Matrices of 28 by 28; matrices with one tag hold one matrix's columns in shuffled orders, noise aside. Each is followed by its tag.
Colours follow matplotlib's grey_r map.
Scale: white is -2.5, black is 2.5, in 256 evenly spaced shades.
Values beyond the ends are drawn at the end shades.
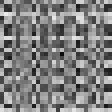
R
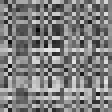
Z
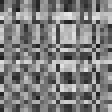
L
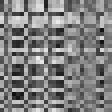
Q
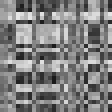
L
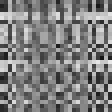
L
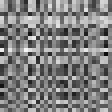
Q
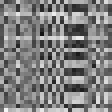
R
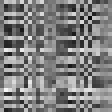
Z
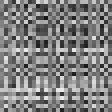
Z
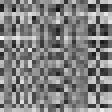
R
